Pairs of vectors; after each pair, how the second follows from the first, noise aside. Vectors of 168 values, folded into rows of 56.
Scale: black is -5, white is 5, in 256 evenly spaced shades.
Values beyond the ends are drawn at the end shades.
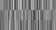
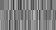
negated.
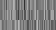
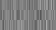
wrapped around, negated, shrunk.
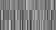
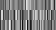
scaled up.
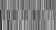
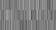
wrapped around, negated, shrunk.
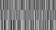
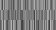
negated.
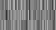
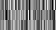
scaled up.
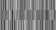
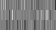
negated, partly zeroed.
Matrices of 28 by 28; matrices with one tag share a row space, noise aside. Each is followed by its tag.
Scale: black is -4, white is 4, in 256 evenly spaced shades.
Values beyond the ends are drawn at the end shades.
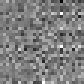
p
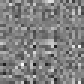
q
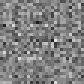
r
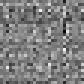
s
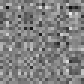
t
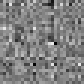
q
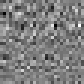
q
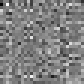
t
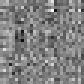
q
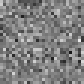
r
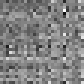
s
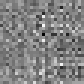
p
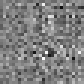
p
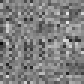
t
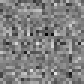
r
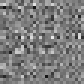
q
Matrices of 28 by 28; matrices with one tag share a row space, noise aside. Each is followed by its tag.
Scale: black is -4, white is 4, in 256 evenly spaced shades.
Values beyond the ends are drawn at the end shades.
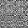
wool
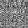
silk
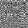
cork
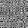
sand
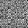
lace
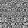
lace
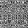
lace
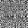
wool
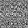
silk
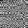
sand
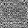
cork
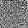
cork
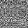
cork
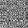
sand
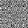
lace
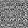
wool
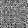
cork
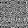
lace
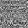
cork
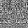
lace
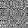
sand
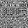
cork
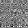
silk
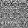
cork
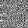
sand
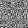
lace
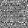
cork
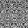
silk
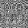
silk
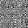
silk
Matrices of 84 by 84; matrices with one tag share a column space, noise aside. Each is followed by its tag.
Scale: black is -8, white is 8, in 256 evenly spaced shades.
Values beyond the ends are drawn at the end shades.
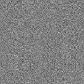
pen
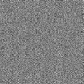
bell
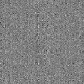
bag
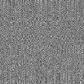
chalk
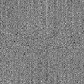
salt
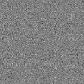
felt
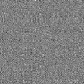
bell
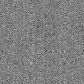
bag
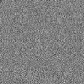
bell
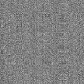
bag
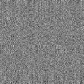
chalk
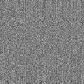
chalk
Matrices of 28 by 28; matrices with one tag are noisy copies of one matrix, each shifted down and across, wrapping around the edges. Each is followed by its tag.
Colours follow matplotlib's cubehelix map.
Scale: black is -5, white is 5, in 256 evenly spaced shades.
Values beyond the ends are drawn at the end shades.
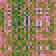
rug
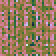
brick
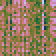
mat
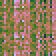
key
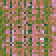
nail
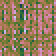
brick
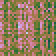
key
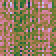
rug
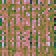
brick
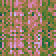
rug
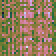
rug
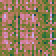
mat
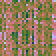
key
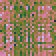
rug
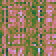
mat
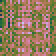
rug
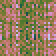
rug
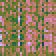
mat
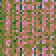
nail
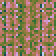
nail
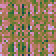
key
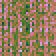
brick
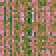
brick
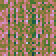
brick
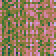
rug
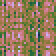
mat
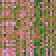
rug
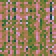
nail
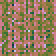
nail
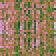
key
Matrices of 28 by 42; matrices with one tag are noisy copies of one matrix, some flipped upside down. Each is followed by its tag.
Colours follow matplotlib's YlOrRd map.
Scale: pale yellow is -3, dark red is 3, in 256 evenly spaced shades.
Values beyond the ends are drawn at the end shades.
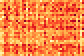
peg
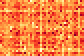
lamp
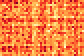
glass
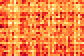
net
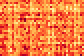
net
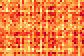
lamp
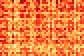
net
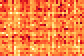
net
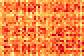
peg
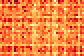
glass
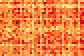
lamp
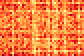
glass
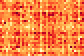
lamp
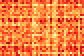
glass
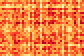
lamp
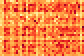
peg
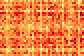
lamp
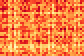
net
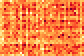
peg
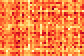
lamp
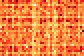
glass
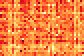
net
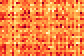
net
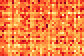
net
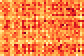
peg
